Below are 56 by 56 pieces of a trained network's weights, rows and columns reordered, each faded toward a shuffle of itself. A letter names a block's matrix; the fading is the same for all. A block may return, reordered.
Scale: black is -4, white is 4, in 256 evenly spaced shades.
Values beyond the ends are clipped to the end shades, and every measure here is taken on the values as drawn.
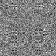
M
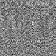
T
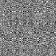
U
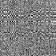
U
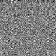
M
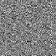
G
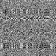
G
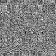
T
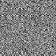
G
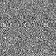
M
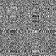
G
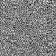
T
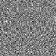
M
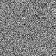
T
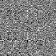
G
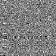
M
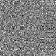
M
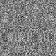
T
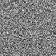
T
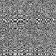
U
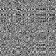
G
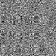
M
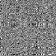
G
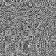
T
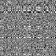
U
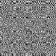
U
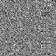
M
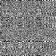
G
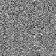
T
